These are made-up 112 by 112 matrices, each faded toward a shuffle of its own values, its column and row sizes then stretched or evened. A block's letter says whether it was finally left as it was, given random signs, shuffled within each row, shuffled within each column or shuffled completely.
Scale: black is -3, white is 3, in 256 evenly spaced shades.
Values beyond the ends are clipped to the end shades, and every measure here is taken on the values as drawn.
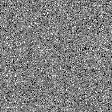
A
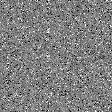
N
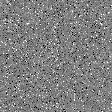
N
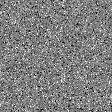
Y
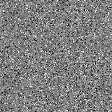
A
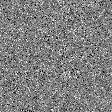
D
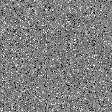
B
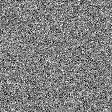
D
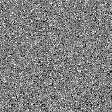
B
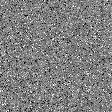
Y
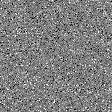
D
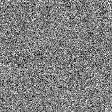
B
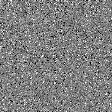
A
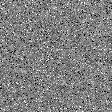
D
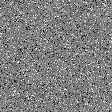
Y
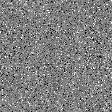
A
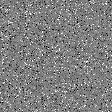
N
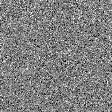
N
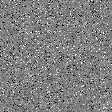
B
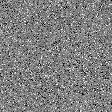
D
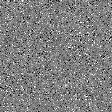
B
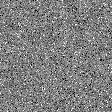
Y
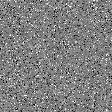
N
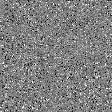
B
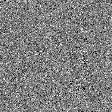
A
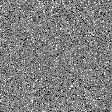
A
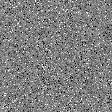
N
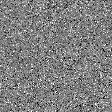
A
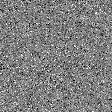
D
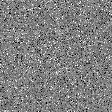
A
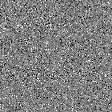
D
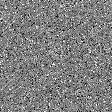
Y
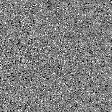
B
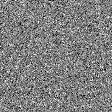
D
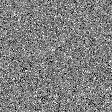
Y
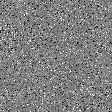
Y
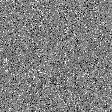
N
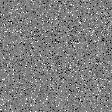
A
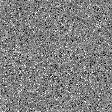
A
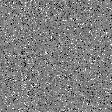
B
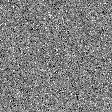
Y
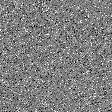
Y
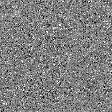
B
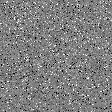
D
